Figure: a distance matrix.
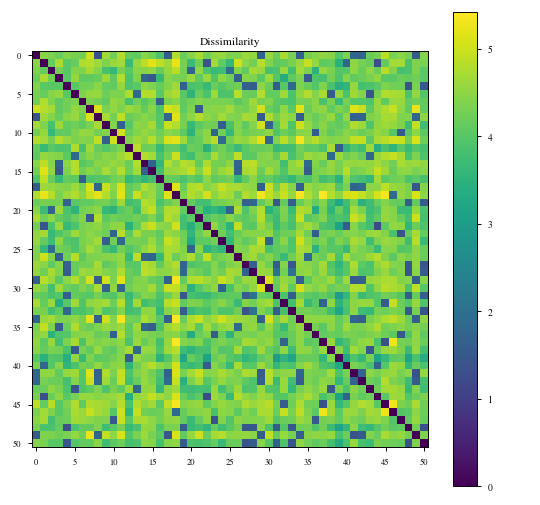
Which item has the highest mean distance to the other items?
18
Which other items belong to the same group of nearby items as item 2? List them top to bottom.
20, 25
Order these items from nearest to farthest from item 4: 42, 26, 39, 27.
27, 39, 42, 26
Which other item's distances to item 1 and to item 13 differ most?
44
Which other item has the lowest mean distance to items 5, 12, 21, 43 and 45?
38
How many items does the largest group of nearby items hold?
8
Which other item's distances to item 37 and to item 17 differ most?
45
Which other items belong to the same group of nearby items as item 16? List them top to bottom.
6
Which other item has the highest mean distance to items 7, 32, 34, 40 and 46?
11
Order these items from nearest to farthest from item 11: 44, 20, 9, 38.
9, 20, 38, 44
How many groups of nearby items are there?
13
